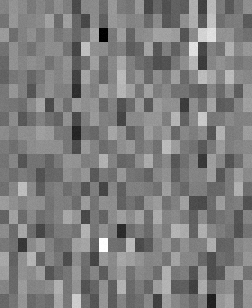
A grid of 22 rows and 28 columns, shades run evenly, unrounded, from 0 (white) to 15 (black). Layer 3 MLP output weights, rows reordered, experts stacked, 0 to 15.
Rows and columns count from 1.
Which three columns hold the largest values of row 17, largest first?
14, 5, 27
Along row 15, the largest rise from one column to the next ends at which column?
22
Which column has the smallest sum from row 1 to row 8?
24
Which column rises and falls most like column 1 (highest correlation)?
4
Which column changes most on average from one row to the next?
23
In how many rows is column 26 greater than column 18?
14
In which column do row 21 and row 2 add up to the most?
10
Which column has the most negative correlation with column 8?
1
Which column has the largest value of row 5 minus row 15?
18
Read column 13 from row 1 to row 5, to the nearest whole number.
6 6 8 8 7
